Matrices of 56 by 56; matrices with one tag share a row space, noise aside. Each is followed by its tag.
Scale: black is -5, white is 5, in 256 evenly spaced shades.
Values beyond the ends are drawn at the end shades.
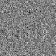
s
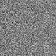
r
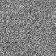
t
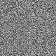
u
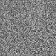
u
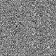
u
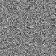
s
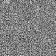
t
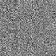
r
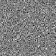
s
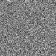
s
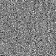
u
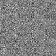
r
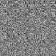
s
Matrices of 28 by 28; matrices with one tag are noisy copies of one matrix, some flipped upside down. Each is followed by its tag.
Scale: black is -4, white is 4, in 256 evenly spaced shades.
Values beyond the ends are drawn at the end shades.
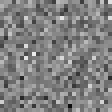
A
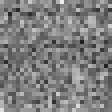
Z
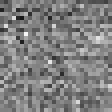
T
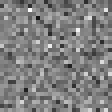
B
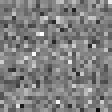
A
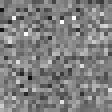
T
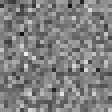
A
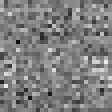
T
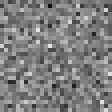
B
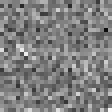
A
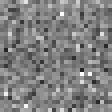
Z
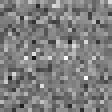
A
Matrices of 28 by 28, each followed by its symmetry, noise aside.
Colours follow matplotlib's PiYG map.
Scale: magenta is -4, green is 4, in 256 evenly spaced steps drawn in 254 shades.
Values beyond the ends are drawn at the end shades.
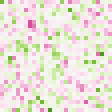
same after a half turn.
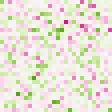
symmetric across the other diagonal.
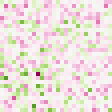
symmetric across the other diagonal.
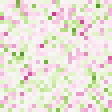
antisymmetric.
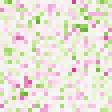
antisymmetric.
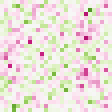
mirrored top to bottom.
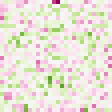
mirrored left to right.
